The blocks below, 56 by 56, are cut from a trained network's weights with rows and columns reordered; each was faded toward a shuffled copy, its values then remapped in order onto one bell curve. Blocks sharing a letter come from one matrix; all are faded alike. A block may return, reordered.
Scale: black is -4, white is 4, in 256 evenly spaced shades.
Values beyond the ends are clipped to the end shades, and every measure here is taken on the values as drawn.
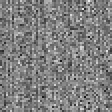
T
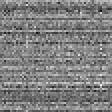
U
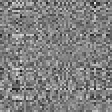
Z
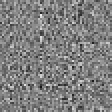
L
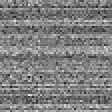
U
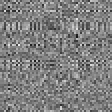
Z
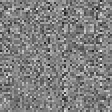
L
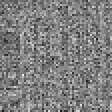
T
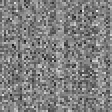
T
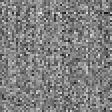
T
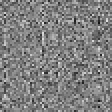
L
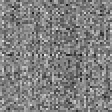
T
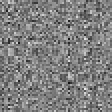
L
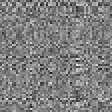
Z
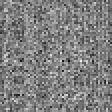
T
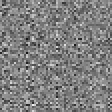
L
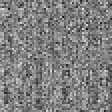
T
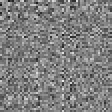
L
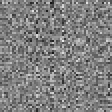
L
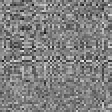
Z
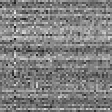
U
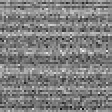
U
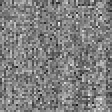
T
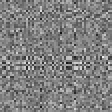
Z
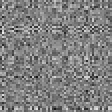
Z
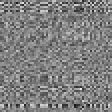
Z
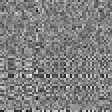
Z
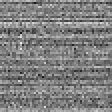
U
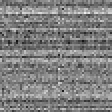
U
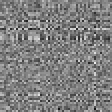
Z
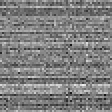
U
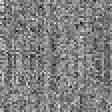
T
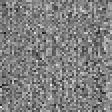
T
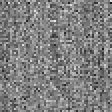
T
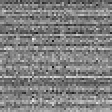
U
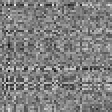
Z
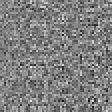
L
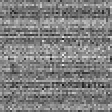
U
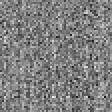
T
